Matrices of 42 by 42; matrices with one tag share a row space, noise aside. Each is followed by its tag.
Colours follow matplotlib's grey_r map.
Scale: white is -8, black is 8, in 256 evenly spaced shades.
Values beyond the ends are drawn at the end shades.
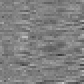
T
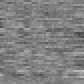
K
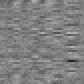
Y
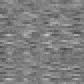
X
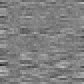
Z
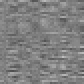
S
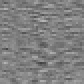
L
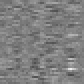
Y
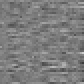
S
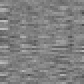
Z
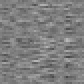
L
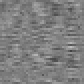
Y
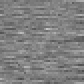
K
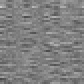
X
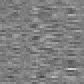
Y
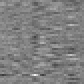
Y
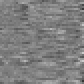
T
